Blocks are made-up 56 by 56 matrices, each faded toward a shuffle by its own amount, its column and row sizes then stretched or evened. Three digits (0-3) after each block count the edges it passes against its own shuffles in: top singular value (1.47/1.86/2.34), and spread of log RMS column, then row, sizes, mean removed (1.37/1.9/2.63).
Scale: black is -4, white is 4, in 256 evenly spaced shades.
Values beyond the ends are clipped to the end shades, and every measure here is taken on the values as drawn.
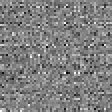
2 1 2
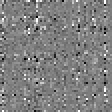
1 3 2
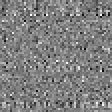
2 1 2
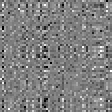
3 2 2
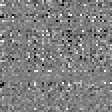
1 2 3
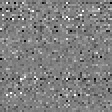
1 0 2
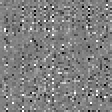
2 2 1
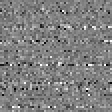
0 0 3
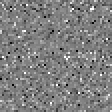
0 0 1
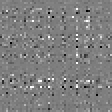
1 2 3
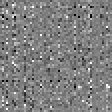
0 3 1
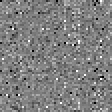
0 1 1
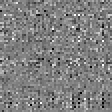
1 1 2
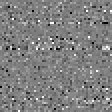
1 0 2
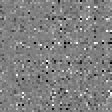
0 2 2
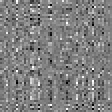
3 3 1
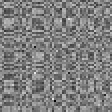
3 1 1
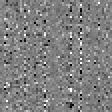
2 3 0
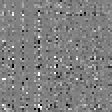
1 3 2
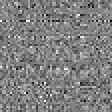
2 0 2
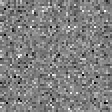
2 1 1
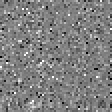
1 1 0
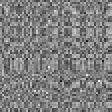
3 0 1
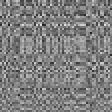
3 1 3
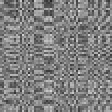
3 2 2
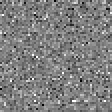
0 0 1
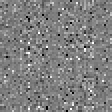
1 2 0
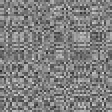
3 0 2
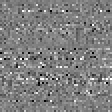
0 0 3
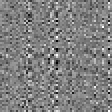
3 3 1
